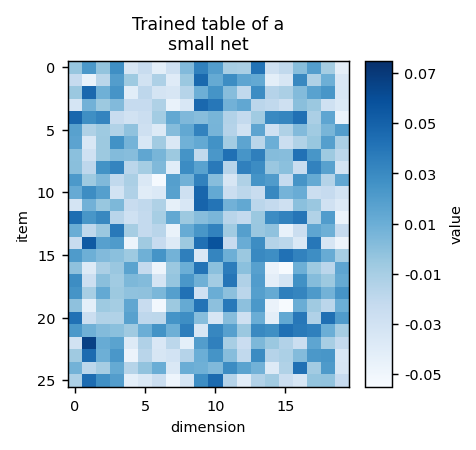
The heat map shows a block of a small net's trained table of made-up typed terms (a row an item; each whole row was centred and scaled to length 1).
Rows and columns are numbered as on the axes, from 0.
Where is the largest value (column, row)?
1, 22
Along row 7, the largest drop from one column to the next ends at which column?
9
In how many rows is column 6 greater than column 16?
5
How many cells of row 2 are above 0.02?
5
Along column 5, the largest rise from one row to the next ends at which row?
7
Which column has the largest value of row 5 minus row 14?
19
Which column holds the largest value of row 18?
8
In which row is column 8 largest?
18
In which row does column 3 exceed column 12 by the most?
25
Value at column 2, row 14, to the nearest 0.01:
0.02
